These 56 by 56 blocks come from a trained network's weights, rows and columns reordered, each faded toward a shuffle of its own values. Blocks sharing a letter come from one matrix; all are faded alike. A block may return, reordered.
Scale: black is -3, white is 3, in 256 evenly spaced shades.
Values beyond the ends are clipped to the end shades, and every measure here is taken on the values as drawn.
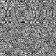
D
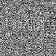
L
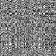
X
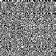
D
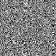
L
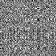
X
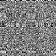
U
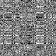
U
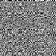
U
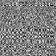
U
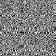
X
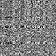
X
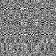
D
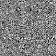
L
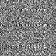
X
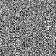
L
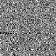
L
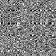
D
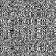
X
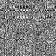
X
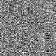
X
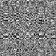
D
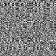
U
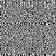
D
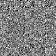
L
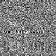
L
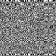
U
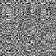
U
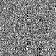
L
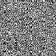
L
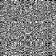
X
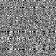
D
